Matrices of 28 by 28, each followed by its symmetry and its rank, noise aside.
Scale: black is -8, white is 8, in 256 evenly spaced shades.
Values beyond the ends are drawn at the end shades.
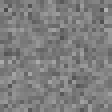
no symmetry, rank eight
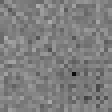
symmetric, rank six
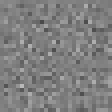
antisymmetric, rank eight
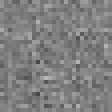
no symmetry, rank seven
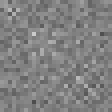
symmetric, rank seven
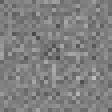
symmetric, rank seven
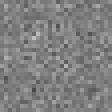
symmetric, rank six
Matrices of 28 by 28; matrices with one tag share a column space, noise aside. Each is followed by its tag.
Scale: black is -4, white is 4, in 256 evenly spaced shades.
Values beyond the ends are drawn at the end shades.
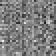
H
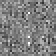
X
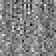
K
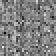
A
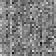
X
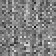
X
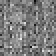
A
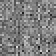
X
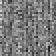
X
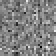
A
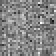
H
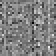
H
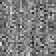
X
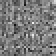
A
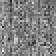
X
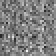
A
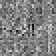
K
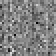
A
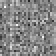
A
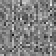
A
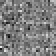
A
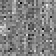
K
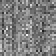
K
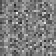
H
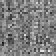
X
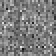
A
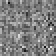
A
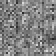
X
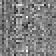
K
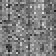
K
